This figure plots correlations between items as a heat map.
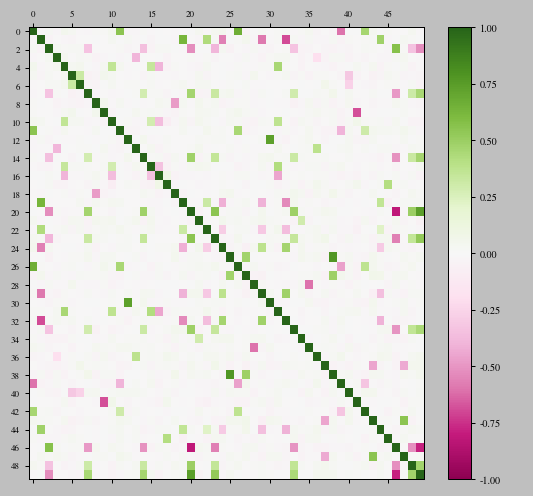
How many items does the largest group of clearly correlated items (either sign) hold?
9
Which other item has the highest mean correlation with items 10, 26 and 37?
0
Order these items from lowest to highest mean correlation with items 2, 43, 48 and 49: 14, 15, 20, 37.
37, 15, 14, 20
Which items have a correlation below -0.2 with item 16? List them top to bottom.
4, 10, 15, 31
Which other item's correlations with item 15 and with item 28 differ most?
35
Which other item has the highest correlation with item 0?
26
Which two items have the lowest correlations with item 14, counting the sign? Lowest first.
46, 2
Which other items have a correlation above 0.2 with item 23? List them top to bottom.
7, 14, 20, 33, 48, 49
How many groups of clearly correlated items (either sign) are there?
14
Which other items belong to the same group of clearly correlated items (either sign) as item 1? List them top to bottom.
19, 22, 24, 29, 32, 44
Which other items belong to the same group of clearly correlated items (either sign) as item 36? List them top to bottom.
3, 13
